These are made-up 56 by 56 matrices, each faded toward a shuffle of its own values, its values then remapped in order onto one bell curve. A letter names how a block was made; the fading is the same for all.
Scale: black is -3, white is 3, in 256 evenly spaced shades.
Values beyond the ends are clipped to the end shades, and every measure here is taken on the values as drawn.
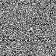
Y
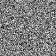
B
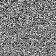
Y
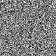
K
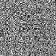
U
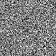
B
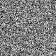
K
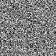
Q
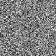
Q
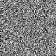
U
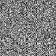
U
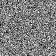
K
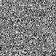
B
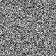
U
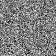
K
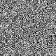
U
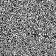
K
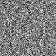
U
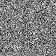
K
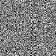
U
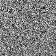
K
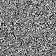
Y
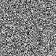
Q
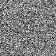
U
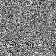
B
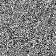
B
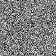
U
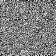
Y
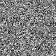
Q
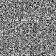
B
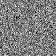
Q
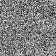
B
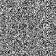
U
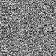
U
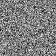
K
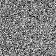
K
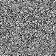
Y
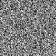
Q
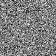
K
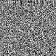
U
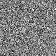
K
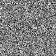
Y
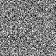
Q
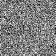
U
